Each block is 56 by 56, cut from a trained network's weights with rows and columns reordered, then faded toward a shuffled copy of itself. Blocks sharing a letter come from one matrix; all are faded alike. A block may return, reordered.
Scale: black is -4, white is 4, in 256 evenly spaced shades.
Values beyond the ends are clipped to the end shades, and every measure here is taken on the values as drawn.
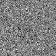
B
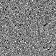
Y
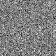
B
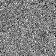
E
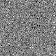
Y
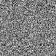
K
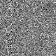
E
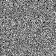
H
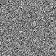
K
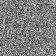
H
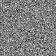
E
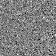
B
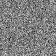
H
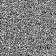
H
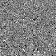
Y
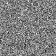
H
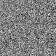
H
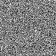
H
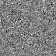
Y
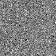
E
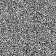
H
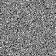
B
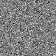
B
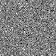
E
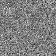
K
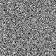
K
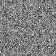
H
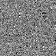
Y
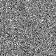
B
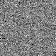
H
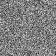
H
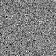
B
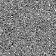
Y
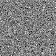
B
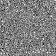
E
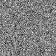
K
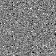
Y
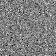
B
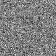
H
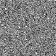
E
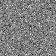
E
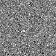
E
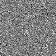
E
